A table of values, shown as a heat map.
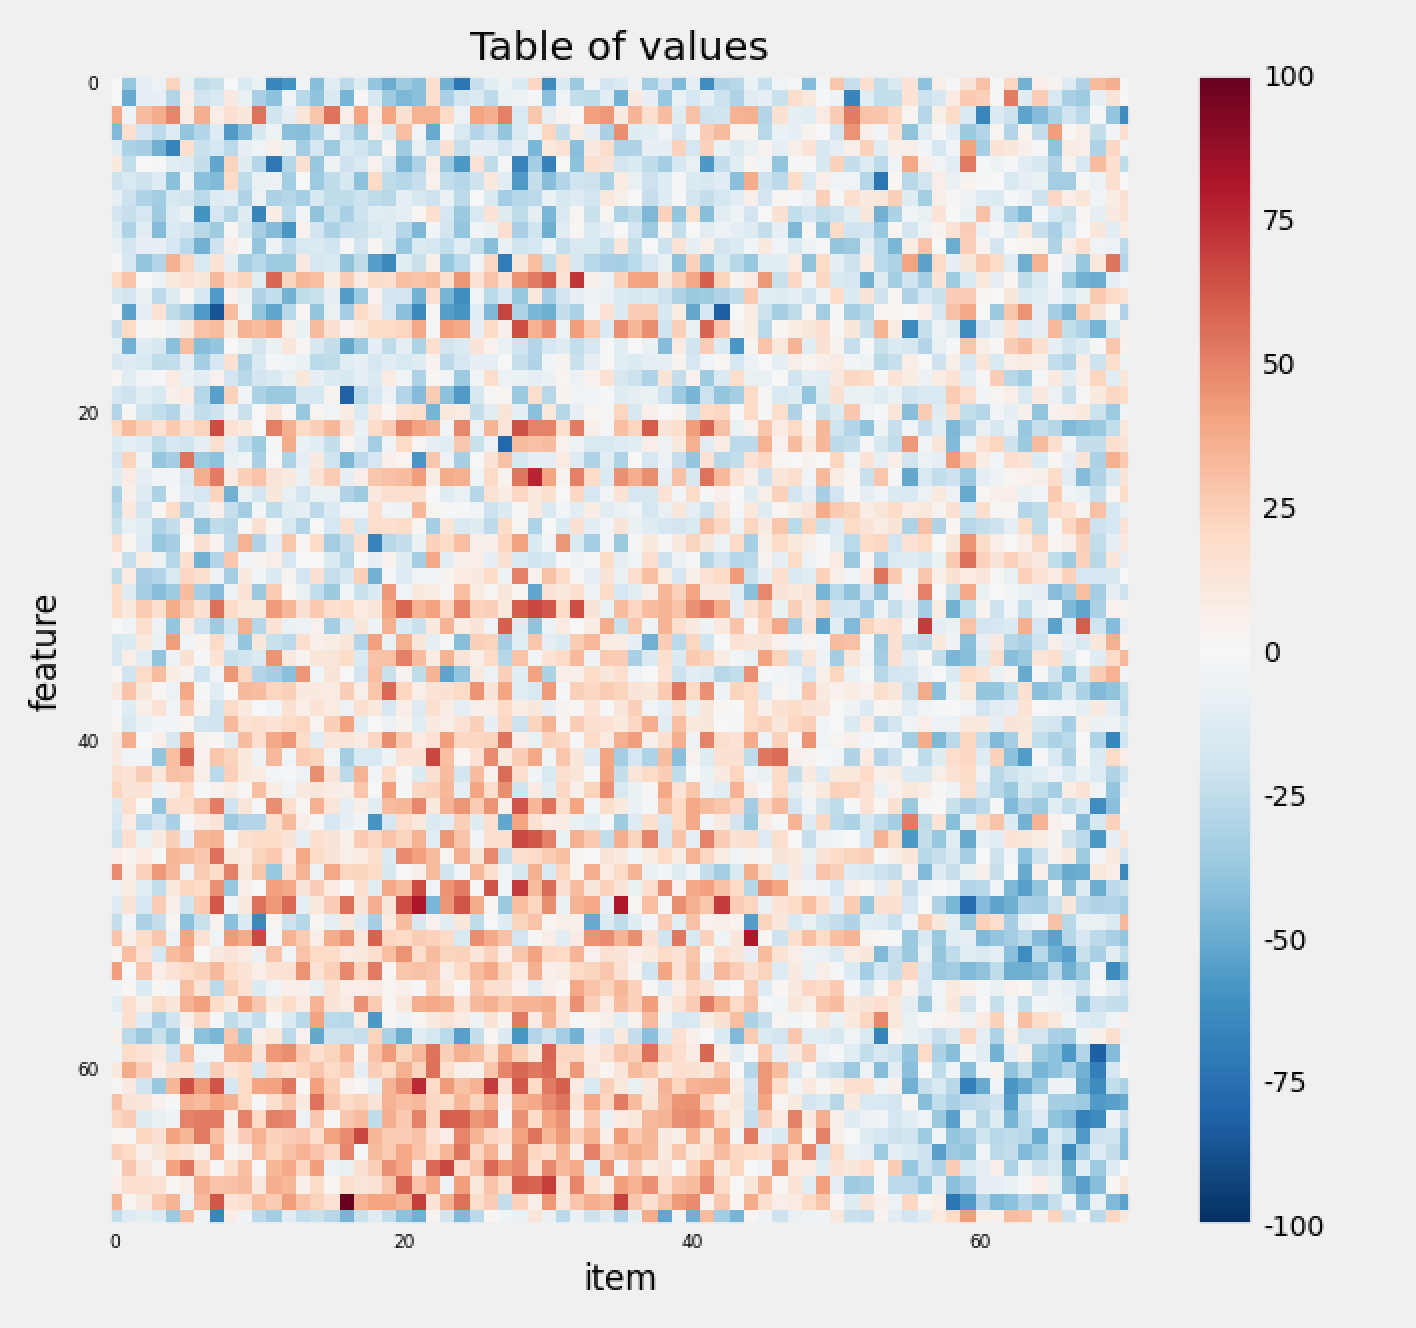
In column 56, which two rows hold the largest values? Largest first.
33, 31
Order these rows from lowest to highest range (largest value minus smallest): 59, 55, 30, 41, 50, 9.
55, 9, 30, 41, 59, 50
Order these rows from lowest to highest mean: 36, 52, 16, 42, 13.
13, 16, 36, 42, 52
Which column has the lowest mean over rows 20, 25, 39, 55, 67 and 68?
59
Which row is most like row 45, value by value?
22
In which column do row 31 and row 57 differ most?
53
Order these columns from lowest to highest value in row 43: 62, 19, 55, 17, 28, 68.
62, 28, 68, 55, 17, 19
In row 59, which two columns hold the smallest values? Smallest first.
68, 66
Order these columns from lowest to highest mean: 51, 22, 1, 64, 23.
64, 51, 1, 23, 22
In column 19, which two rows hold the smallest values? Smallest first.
11, 0
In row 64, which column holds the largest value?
17
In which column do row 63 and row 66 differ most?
58
